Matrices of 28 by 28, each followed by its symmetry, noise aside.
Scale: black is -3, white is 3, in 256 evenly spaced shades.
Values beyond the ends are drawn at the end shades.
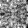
mirrored top to bottom.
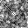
symmetric.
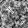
symmetric.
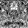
mirrored left to right.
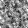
same after a half turn.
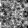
mirrored top to bottom.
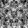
mirrored left to right.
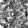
mirrored top to bottom.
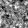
antisymmetric.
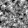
antisymmetric.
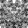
mirrored left to right.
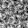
antisymmetric.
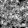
no symmetry.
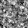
no symmetry.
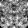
mirrored left to right.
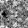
mirrored top to bottom.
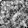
symmetric.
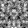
mirrored left to right.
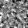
antisymmetric.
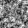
antisymmetric.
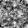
mirrored top to bottom.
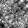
symmetric across the other diagonal.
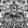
mirrored left to right.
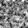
no symmetry.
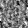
same after a half turn.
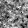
no symmetry.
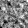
antisymmetric.
